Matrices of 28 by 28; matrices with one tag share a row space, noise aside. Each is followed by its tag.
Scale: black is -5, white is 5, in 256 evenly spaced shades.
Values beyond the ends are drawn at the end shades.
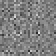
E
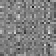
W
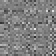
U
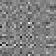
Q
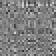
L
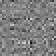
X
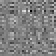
X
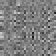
W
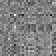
L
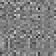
E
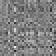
L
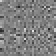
W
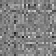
L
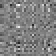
W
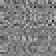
U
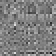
L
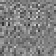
E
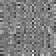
W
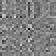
Q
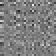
W
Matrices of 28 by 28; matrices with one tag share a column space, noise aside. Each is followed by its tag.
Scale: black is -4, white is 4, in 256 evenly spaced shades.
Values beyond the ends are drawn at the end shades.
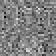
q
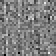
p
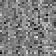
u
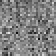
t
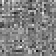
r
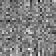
t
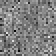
q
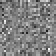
t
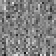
p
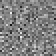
q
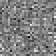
q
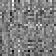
r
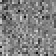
p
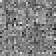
u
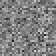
q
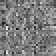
u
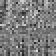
r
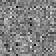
q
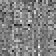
r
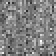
p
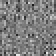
p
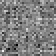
q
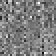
p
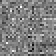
q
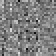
t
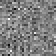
q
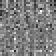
r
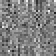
r
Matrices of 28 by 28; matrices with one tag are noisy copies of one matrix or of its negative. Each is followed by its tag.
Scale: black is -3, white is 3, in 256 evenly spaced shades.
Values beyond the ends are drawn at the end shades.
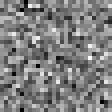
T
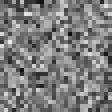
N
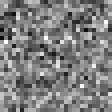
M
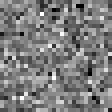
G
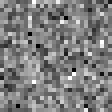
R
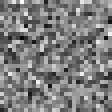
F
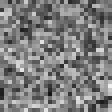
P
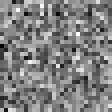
N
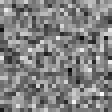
F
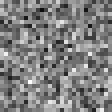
R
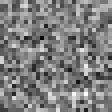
F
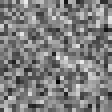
T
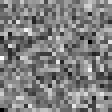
F
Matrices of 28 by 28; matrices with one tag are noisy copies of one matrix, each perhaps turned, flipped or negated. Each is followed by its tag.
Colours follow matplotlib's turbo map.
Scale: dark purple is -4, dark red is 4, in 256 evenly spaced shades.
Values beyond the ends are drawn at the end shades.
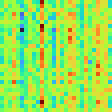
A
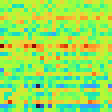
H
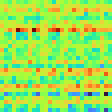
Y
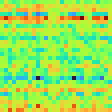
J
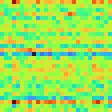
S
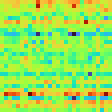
J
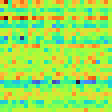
Y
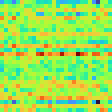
S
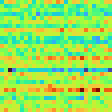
A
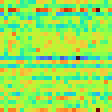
S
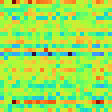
S
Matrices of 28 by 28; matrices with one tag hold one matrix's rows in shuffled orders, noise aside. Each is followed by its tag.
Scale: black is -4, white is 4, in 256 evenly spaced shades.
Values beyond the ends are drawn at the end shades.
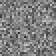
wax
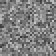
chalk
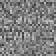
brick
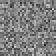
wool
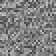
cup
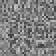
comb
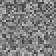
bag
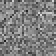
brick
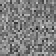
comb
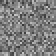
wool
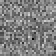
brick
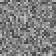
wax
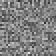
cup
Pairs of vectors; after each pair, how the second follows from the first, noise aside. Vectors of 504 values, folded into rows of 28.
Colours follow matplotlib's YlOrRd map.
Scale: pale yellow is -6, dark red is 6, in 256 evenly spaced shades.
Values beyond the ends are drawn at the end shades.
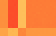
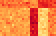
reversed, negated, scaled up.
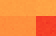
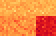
scaled up.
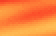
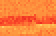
wrapped around, negated, partly zeroed.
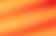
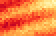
negated, scaled up.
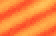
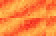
wrapped around, negated.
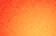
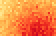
negated, scaled up.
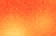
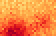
negated, scaled up.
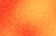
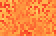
sign-scrambled.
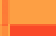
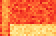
negated, scaled up.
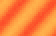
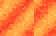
wrapped around.
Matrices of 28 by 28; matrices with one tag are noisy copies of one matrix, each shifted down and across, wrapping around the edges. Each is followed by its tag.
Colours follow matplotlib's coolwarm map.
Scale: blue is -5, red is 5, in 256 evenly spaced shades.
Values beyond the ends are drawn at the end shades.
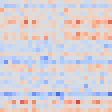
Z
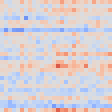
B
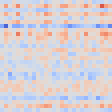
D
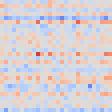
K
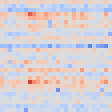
B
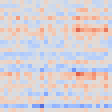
B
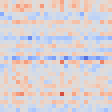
K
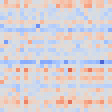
Z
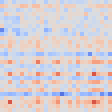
D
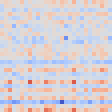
D
